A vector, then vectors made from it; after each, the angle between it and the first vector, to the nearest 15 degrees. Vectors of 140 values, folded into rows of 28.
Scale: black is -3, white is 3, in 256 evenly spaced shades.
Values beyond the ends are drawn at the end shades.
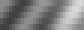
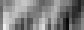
150 degrees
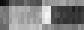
120 degrees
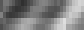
30 degrees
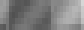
30 degrees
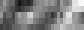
30 degrees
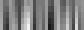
75 degrees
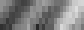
15 degrees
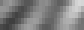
30 degrees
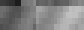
45 degrees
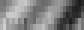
165 degrees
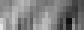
150 degrees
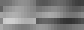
135 degrees
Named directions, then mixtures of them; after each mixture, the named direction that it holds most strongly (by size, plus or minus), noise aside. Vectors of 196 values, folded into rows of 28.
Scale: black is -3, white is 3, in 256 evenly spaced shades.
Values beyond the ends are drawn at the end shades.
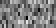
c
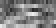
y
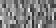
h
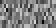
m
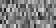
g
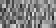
h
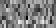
c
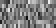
g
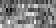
y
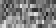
y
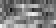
y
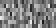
h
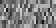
m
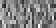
h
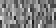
h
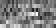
y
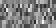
m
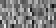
h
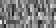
h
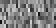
g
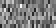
g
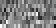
g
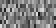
g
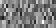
m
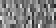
h
